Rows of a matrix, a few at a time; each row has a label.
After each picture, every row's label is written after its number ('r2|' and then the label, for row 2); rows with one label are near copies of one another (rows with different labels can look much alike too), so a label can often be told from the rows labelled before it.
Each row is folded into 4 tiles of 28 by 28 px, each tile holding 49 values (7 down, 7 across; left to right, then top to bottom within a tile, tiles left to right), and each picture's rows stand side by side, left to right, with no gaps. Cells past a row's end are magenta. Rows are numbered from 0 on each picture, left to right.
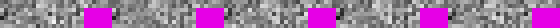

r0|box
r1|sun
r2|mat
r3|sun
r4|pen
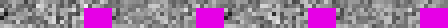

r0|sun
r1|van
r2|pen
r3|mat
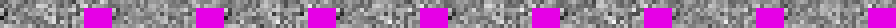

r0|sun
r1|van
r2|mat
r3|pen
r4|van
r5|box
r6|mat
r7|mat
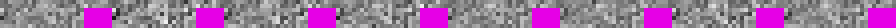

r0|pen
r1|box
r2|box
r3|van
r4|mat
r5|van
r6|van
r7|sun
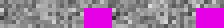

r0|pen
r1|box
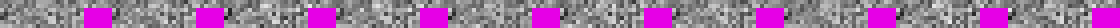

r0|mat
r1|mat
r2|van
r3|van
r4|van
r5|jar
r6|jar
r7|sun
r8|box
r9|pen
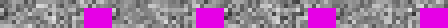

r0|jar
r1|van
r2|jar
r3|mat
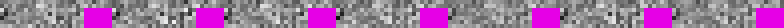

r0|van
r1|box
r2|pen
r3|sun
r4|sun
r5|pen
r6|sun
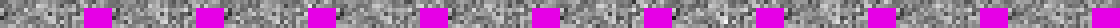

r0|jar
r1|mat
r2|mat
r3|pen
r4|jar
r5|van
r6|box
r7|sun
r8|jar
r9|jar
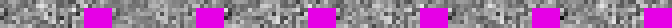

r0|van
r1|box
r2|box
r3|mat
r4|pen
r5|sun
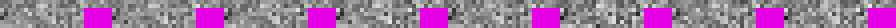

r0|pen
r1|pen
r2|pen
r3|pen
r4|jar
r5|mat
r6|van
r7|mat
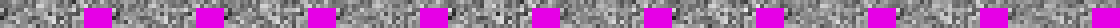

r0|box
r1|pen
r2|van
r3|box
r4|box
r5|mat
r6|mat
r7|van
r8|box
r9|pen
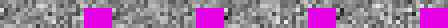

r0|jar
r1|mat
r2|box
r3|van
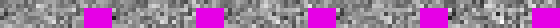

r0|jar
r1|box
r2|van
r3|pen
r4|pen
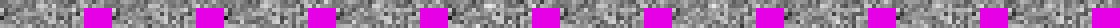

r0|van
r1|pen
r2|sun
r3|pen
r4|van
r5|van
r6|van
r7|jar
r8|pen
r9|box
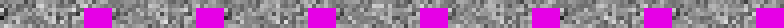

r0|sun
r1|mat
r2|box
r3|van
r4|jar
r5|van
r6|box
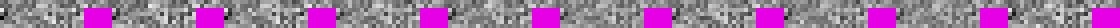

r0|pen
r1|sun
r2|pen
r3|jar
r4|sun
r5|pen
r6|pen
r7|sun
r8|sun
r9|jar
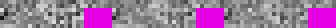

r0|jar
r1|pen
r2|pen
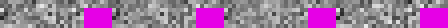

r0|pen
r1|mat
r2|box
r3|van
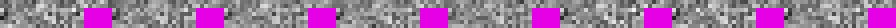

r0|pen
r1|mat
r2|jar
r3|pen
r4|jar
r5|van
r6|jar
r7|pen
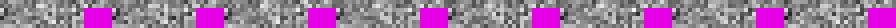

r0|van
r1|van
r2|sun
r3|pen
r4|mat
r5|pen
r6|box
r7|box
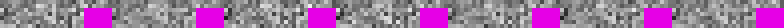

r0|van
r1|mat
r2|mat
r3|box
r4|mat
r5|pen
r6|pen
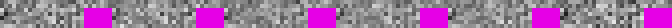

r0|jar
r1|mat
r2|sun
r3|jar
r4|sun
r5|jar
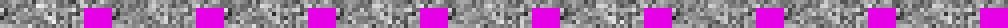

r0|van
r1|sun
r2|jar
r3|van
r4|van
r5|jar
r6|pen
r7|mat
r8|jar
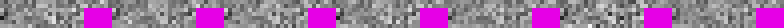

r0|pen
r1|box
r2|pen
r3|sun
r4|sun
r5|jar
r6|pen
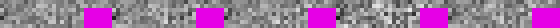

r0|sun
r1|sun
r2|box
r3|mat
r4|pen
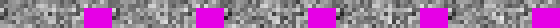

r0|mat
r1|mat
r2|mat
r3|mat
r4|pen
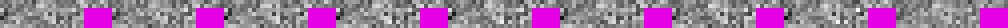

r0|pen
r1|mat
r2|pen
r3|pen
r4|sun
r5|sun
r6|mat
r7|pen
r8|mat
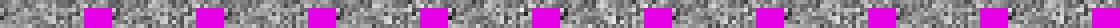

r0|van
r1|mat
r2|jar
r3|box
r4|sun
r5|sun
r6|box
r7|pen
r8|jar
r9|sun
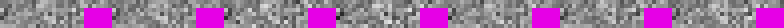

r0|box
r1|pen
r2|van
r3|van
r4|van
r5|sun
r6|mat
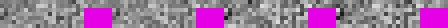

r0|van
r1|van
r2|sun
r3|jar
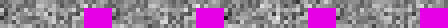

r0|mat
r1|mat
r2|jar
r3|mat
